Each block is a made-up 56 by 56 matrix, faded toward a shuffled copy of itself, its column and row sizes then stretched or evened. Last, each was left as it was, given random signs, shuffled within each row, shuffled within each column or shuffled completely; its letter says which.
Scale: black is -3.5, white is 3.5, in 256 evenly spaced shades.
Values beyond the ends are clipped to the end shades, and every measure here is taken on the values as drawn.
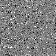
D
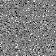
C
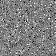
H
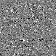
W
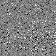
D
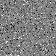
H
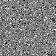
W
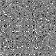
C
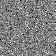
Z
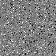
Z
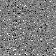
D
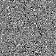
D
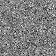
W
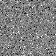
W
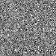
C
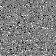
W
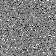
W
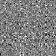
C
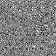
C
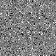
D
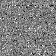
W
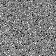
H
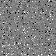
D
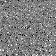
W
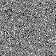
D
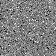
H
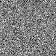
W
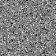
Z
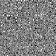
C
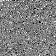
W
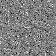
H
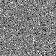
H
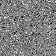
W
